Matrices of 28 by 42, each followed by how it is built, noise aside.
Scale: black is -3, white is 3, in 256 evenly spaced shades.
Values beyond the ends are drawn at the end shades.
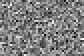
noise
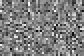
low rank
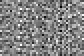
repeating rows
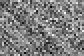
Toeplitz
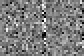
uneven columns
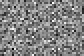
repeating rows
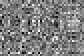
low rank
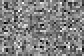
low rank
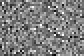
repeating rows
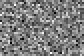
noise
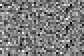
repeating rows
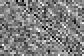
Toeplitz
